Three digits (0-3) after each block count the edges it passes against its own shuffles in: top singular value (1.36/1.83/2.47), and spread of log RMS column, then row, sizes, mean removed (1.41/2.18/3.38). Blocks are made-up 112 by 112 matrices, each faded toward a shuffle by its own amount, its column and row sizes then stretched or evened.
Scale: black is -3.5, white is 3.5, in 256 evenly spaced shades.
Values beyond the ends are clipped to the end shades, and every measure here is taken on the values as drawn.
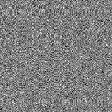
3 1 0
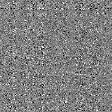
1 2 2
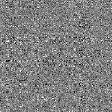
2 2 2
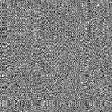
3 1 1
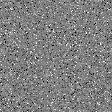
1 1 0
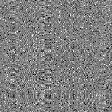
3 1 1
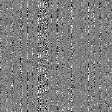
2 3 0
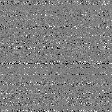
2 1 3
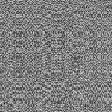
3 0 1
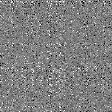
1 2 2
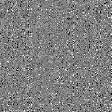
2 2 1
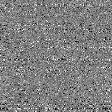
2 1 2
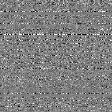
1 1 3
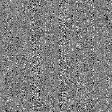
0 3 0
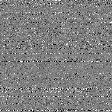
1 0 3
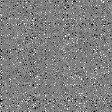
1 2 2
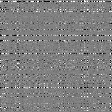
3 2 3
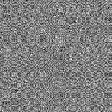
3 0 0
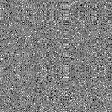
3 0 1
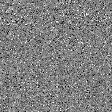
1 0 1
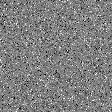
0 0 0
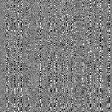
3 3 1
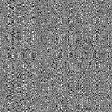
3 2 0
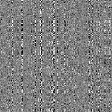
3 3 1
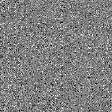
1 2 1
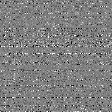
1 1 3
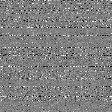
1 0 3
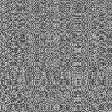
3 2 0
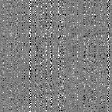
3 3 1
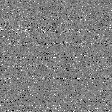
1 0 2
